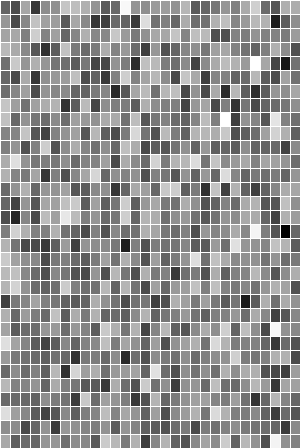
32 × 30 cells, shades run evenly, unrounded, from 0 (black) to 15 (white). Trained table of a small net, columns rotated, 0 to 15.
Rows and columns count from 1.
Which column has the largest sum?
1
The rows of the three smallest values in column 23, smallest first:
7, 14, 3
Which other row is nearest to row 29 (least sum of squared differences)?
26
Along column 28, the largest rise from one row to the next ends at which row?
24
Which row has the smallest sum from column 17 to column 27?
8
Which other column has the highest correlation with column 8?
13
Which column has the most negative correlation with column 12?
18
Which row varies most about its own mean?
5
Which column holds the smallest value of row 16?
2
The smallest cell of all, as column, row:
29, 17
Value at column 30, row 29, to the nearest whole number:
6
